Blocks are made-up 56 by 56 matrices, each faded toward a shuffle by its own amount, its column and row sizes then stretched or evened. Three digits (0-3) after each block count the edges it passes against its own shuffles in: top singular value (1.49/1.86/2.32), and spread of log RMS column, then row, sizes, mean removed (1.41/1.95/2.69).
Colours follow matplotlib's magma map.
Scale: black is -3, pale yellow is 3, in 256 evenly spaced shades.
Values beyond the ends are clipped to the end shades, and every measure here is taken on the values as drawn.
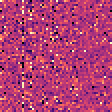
1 2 1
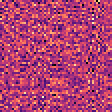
2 2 0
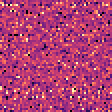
0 0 2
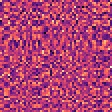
3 1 0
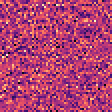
2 0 0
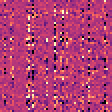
1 3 2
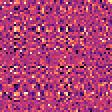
3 2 2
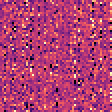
0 3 0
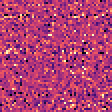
1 1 2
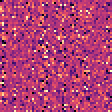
1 2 0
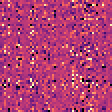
1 3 2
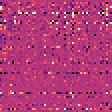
1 2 3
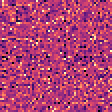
2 1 1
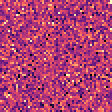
0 0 0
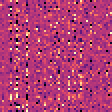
2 3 0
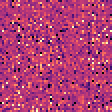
0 2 1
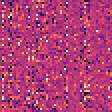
1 3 0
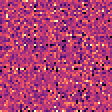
1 1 1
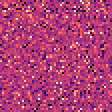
1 0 1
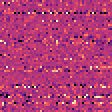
1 0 3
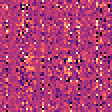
0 3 2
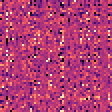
2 3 1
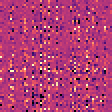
1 3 2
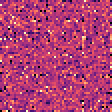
0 1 2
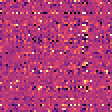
1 2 3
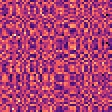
3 2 0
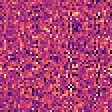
2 2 1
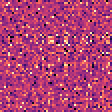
2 0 1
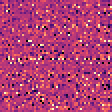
2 1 2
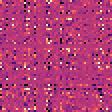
0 3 3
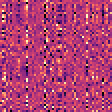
3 3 0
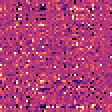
2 2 2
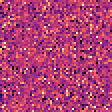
0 1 1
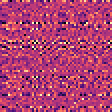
3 0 3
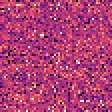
1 0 1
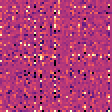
0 3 2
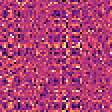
3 2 1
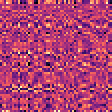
3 2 3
